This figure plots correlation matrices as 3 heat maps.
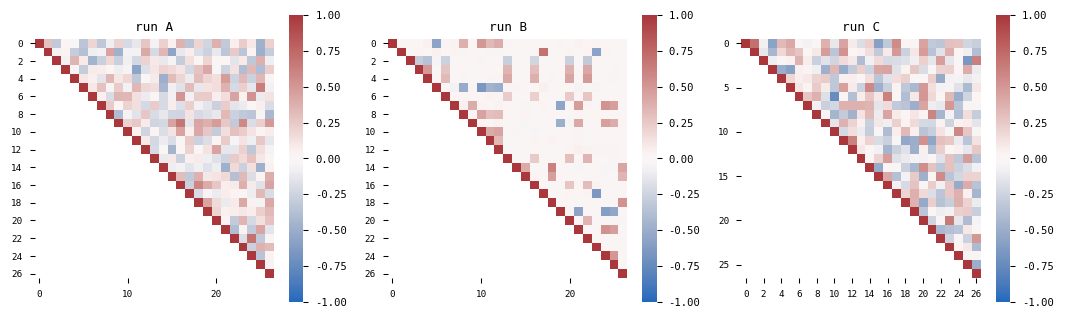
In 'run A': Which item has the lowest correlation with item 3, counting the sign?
11
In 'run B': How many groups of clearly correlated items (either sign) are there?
5
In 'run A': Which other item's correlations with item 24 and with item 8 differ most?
22
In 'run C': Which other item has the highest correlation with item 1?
0
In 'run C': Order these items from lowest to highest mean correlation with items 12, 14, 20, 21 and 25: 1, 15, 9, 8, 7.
15, 9, 1, 8, 7
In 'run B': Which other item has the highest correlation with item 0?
10
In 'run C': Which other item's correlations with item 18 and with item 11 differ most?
20
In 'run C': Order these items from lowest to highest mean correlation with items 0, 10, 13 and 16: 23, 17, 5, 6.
5, 6, 17, 23
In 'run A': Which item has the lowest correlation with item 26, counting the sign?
8
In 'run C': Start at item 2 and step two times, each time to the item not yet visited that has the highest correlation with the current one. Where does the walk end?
22
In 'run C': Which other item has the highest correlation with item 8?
21
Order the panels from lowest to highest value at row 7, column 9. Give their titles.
run C, run A, run B
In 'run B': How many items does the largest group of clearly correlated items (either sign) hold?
8
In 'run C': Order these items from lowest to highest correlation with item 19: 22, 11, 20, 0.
11, 20, 22, 0
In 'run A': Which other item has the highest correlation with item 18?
16
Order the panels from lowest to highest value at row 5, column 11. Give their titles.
run B, run A, run C
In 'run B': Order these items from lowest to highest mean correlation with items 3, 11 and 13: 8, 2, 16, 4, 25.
2, 25, 8, 16, 4
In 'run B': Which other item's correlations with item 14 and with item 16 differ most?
18
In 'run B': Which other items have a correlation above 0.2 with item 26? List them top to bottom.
14, 15, 18
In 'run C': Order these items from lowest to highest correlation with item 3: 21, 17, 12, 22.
12, 17, 21, 22
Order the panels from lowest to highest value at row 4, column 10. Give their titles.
run C, run B, run A
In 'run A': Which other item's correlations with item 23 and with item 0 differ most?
25
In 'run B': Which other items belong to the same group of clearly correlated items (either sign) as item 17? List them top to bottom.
1, 23
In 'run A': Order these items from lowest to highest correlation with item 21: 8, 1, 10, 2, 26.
1, 26, 2, 10, 8
